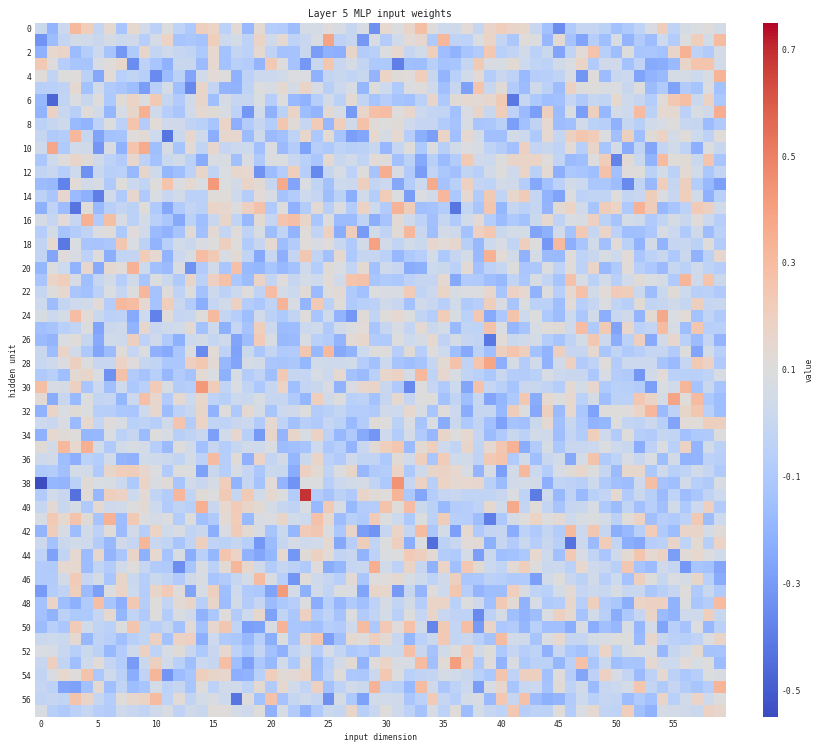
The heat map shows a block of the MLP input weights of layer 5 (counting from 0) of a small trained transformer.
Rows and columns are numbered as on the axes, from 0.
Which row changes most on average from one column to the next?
50
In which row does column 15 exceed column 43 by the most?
13
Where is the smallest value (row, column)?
38, 0
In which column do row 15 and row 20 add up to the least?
3
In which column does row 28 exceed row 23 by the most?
14
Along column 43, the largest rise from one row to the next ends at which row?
40
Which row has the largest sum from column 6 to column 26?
39
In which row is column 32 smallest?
30
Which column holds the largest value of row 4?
59
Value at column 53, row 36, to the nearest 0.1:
0.1
